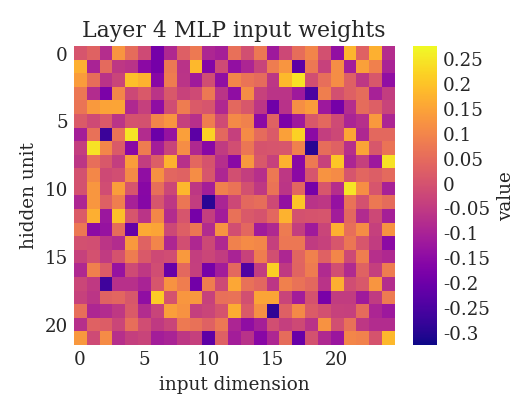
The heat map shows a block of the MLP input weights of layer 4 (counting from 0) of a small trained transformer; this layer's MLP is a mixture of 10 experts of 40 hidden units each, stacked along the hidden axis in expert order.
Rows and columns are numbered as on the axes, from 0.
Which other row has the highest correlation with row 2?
14
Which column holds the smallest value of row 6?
2
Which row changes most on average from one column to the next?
6
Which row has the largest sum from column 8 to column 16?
18
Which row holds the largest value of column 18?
4
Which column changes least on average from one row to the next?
0
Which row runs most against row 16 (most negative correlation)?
3
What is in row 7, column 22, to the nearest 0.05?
0.15
